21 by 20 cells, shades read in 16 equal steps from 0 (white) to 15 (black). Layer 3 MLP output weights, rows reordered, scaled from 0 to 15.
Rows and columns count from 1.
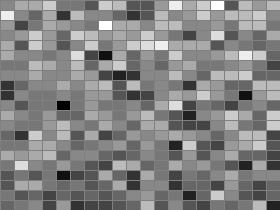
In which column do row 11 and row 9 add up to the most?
14
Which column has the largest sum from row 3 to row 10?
2
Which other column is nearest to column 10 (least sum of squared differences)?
7
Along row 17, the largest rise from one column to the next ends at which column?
20
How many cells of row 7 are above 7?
9
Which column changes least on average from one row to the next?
4
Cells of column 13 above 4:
16
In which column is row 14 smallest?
3
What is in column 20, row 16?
11
